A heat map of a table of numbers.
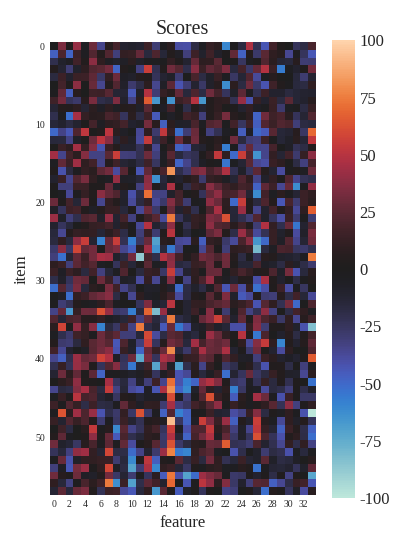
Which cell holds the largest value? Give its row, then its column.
48, 15
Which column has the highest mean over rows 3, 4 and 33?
12
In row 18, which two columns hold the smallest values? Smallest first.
31, 26
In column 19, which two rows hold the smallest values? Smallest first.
7, 25
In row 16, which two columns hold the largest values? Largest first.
15, 22
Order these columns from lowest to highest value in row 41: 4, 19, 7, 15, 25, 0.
19, 0, 15, 25, 7, 4
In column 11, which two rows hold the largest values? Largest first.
36, 47
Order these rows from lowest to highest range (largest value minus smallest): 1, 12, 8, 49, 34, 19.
8, 1, 12, 49, 19, 34
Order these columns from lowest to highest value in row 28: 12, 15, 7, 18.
7, 18, 12, 15
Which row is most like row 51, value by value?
22
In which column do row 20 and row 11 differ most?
24
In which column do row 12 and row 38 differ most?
26
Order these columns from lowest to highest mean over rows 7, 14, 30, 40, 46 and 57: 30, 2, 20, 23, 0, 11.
11, 23, 2, 0, 30, 20
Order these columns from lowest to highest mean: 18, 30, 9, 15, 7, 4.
9, 30, 18, 4, 7, 15
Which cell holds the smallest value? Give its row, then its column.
47, 33
